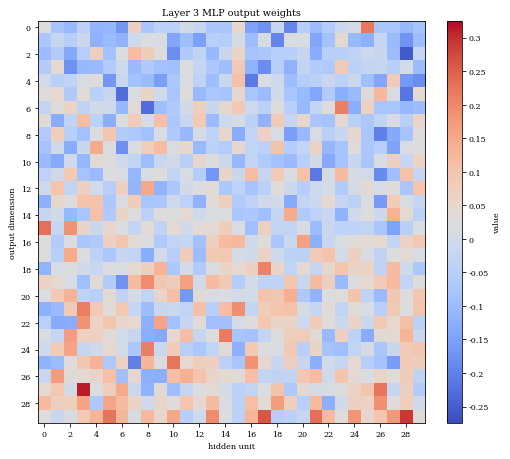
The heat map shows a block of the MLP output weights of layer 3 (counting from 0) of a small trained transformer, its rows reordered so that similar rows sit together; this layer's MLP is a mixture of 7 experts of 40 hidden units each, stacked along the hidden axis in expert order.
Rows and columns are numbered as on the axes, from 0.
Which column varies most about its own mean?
28
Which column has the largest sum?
3
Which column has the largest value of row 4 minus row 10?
15
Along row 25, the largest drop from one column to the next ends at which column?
7
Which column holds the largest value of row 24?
8
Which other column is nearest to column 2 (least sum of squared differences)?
14
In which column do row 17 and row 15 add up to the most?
2
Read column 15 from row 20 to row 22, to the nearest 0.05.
0 0.2 0
